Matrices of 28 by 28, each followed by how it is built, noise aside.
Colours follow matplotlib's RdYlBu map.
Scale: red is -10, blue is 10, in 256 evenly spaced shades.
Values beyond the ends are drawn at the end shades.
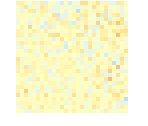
upper triangular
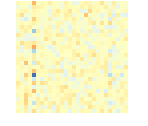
uneven columns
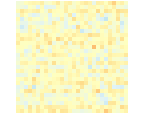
blocks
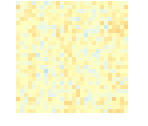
blocks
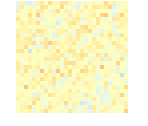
Hankel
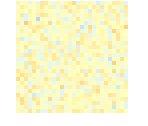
noise
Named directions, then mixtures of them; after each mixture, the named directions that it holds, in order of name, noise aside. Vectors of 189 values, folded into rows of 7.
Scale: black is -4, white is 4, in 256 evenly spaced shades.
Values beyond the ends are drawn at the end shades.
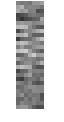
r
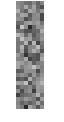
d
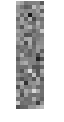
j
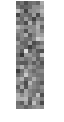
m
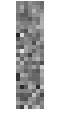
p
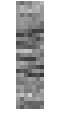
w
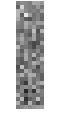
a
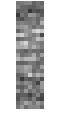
r, w.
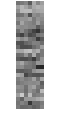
w.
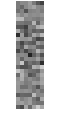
p, r.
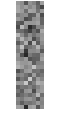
d.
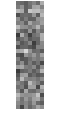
m, p, w.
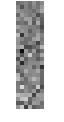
m, p.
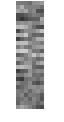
r.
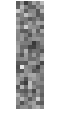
a, m.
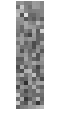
a, j.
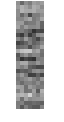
w.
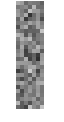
d, j.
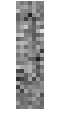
d, j, r.
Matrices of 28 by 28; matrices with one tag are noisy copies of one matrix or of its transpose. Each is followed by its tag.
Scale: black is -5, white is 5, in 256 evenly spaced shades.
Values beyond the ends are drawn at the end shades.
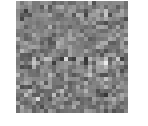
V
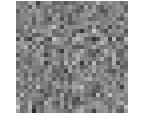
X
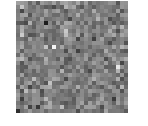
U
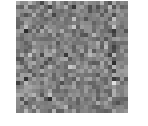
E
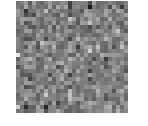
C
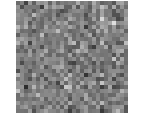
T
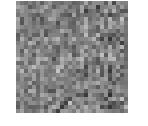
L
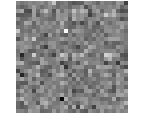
C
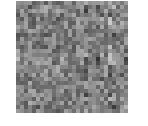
L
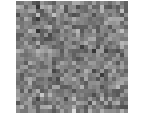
U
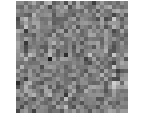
E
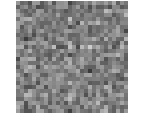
C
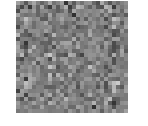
E
